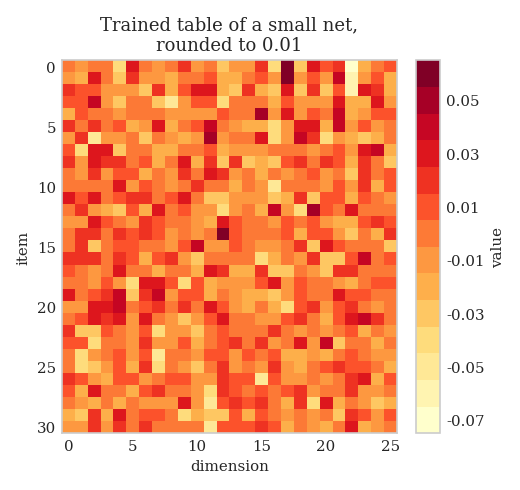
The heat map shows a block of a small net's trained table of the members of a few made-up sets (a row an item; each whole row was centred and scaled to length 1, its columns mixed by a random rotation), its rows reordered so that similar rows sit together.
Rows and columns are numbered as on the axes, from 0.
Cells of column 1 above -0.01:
17
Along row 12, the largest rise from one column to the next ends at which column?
19
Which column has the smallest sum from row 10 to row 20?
16
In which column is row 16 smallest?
15
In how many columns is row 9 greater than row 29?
13
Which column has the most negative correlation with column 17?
22
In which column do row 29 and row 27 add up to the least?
11
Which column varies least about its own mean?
14
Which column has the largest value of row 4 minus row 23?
21
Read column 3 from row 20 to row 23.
0.03 0.02 0.01 0
